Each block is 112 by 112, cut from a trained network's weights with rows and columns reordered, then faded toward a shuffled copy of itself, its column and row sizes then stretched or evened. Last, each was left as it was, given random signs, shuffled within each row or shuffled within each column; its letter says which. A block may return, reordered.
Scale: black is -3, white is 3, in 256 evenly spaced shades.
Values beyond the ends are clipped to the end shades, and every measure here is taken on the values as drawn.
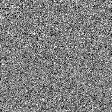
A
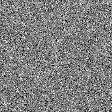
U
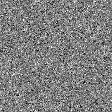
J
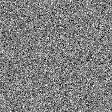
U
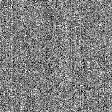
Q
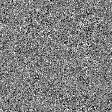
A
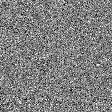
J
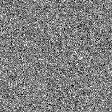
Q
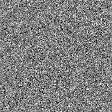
U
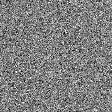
U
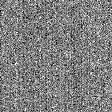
U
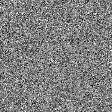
A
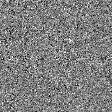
A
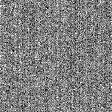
U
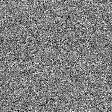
J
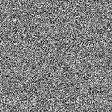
Q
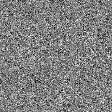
A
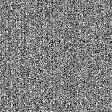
Q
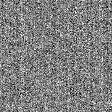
U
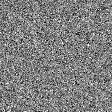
J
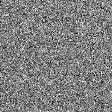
A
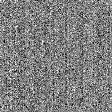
Q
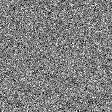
J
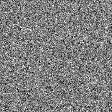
A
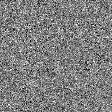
A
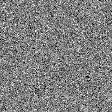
U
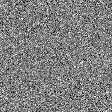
J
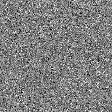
U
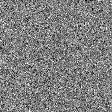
U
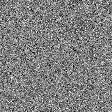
J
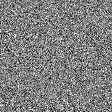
J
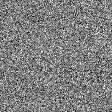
U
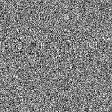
Q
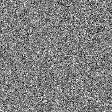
U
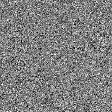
A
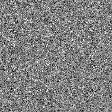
A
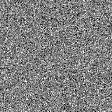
A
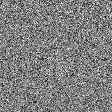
J
